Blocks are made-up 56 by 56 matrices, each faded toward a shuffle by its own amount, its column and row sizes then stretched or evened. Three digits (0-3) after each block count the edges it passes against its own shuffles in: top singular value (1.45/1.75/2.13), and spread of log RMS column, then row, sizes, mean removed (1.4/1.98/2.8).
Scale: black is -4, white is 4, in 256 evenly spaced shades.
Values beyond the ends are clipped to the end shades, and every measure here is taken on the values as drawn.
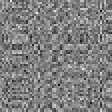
3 2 0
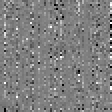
1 3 0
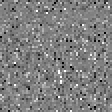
2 1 1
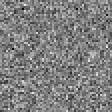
2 0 0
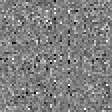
0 2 1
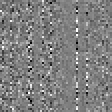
1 3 0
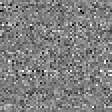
1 0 2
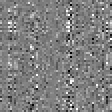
2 3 0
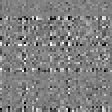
3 2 3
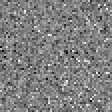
0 0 0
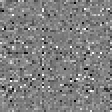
2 1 2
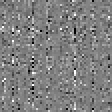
0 3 1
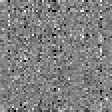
2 2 1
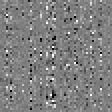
1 3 0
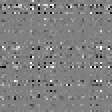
1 2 3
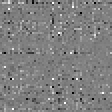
1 1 2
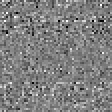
0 1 2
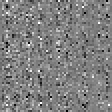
1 3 1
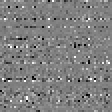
1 1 3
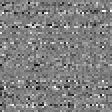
0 1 3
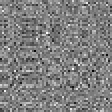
3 0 1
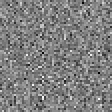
1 1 0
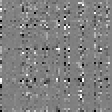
1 3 2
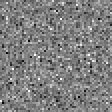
0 0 0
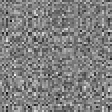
3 2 1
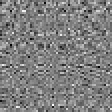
3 0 2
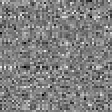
3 0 2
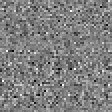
0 0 2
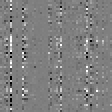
3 3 1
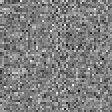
2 1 0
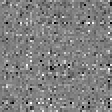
0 2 2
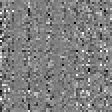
0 3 1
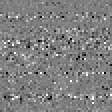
0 0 3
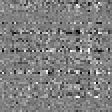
2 2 3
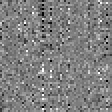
2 2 0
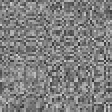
3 1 0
